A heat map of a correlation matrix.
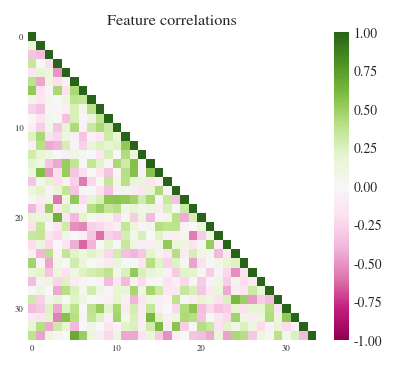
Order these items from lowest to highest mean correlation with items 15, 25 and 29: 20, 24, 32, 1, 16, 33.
16, 20, 1, 33, 24, 32
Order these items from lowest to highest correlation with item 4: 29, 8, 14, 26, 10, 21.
26, 8, 29, 10, 21, 14
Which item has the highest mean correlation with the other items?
14
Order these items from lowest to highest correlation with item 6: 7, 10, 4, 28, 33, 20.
4, 10, 28, 20, 7, 33
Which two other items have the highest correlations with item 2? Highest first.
19, 24
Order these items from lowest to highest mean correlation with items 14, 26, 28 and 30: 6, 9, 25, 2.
2, 25, 6, 9
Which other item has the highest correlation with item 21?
23
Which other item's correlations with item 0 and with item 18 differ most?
3
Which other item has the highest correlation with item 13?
11
